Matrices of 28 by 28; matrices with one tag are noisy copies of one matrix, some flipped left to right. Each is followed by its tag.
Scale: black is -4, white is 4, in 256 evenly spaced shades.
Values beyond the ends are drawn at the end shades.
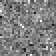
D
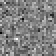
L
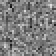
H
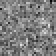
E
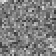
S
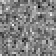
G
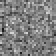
E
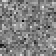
S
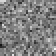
S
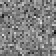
L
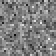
D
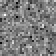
G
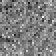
H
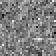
L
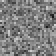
L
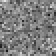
S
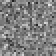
H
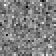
H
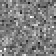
D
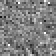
D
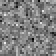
G
